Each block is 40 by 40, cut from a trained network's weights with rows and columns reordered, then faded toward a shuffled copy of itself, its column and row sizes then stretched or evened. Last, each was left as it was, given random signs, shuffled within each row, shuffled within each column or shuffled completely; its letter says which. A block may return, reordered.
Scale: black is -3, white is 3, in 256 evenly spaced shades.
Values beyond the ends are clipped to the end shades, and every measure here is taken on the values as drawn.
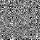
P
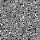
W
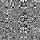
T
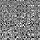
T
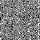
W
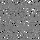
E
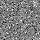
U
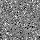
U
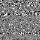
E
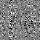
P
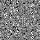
W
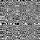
T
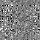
P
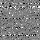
E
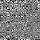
T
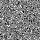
U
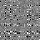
T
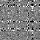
T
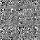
P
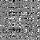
T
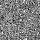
U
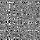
P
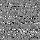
E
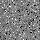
U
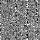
W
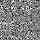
P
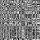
T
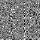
P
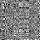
T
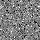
U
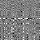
T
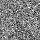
U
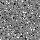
U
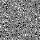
W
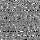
E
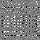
T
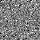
E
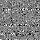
E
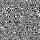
E
